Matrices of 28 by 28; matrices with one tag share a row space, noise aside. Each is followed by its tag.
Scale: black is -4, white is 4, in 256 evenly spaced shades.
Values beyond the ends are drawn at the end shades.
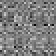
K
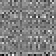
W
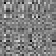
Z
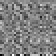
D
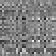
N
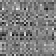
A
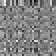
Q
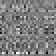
A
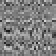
Z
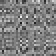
N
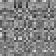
K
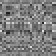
Z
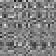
K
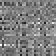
N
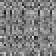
Q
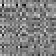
N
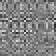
A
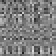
Q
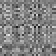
Z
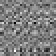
D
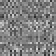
W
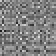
N
